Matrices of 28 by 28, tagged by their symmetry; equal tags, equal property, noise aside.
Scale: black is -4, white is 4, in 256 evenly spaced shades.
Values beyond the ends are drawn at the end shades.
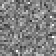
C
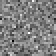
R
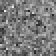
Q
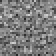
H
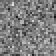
C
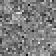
C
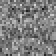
H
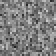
R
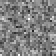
R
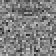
H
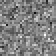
C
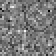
Q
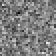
R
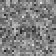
H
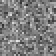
R
